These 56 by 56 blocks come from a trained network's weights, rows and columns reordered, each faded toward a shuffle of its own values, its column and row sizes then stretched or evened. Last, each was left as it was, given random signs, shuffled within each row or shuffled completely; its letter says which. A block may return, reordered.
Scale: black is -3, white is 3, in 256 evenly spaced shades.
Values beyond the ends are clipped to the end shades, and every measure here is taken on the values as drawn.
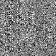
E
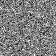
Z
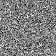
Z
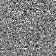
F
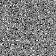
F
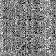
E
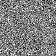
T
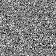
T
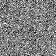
T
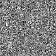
F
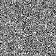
F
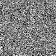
F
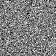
Z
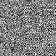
E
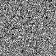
F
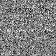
T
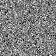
Z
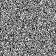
Z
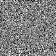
F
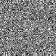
E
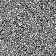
Z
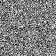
Z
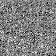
T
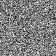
Z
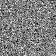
Z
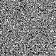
T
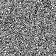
Z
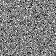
Z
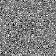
E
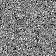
Z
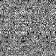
E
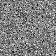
Z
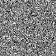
F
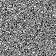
Z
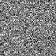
E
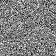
Z
